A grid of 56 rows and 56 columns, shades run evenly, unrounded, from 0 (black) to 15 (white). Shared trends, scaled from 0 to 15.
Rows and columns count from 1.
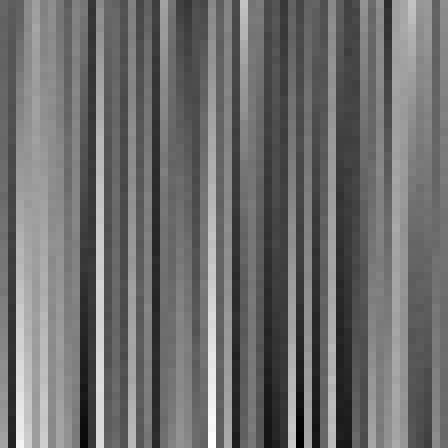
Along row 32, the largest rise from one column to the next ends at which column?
13
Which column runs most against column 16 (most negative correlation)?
36
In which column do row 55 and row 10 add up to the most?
27
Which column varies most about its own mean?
3
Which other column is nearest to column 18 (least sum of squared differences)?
41
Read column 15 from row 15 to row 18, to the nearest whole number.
6 6 6 6
